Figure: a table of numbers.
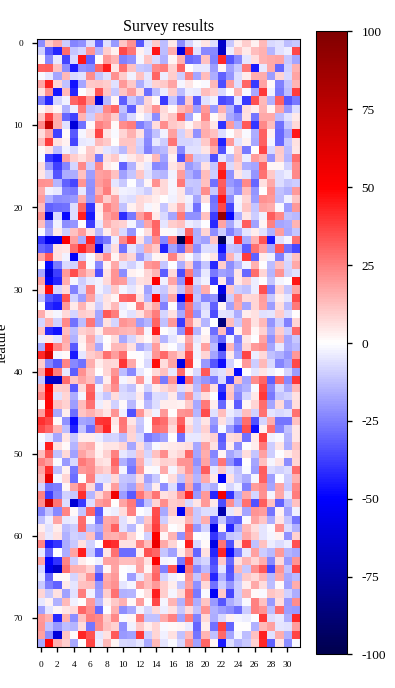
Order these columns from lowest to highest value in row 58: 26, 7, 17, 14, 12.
7, 12, 17, 26, 14
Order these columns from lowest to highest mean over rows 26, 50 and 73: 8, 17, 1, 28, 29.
28, 29, 17, 8, 1
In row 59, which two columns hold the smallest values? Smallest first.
21, 23
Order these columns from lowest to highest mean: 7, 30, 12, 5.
30, 7, 12, 5
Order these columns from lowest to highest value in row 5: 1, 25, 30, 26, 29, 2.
26, 29, 30, 2, 25, 1
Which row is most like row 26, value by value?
5
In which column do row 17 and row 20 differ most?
1
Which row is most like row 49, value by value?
44
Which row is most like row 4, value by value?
68
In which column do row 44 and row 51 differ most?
22
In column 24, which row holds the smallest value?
40
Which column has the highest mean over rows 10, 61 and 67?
14
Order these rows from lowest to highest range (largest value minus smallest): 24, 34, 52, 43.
52, 43, 34, 24
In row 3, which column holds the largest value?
8
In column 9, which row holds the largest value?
55
